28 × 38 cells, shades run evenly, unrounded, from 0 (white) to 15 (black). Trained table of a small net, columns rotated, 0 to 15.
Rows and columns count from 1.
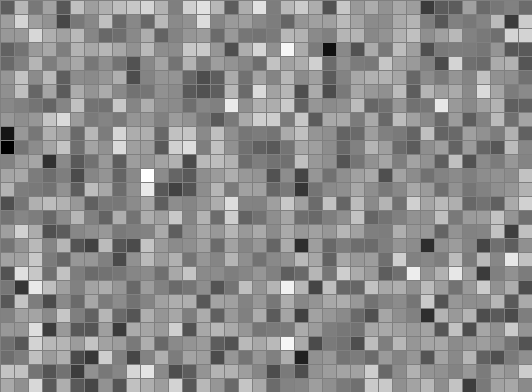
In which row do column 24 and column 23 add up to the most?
4
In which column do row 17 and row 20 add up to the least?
2
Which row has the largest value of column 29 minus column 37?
11
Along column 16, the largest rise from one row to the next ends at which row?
25
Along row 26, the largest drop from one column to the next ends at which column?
8
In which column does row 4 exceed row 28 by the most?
24
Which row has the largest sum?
18
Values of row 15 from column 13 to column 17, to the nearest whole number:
7 7 6 5 2
